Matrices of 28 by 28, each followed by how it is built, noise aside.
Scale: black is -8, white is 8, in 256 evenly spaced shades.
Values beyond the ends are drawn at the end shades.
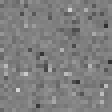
sparse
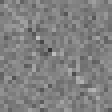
diagonal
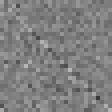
diagonal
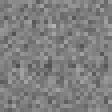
repeating columns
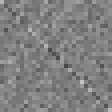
diagonal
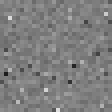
sparse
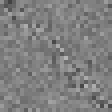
banded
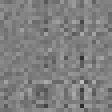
low rank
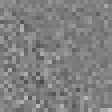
lower triangular
